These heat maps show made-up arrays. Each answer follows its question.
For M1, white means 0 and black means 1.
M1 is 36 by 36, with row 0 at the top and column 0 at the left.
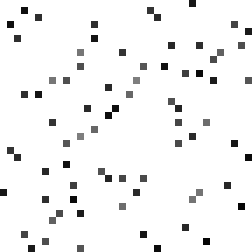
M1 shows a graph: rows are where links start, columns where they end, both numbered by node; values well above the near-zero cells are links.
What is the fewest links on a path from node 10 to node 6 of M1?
2
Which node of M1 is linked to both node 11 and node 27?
node 19
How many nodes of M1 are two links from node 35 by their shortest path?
5
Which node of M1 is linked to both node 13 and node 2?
node 5
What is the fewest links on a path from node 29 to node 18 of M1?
7
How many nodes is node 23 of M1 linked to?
1
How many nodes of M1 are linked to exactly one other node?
11
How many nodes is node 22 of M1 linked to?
2
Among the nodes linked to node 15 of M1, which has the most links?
node 25
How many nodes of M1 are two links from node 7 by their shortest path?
6
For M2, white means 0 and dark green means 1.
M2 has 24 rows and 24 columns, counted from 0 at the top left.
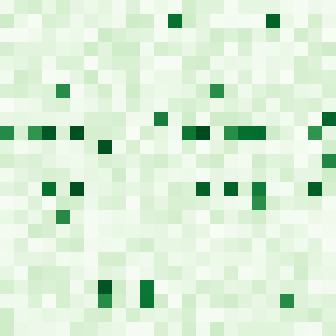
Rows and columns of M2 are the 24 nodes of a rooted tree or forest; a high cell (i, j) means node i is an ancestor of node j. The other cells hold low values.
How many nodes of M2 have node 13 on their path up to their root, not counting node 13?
6
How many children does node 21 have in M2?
1
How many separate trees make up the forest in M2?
5
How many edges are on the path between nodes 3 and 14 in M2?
2
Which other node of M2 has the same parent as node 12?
19
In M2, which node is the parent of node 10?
20
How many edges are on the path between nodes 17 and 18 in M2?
4
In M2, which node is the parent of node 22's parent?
9
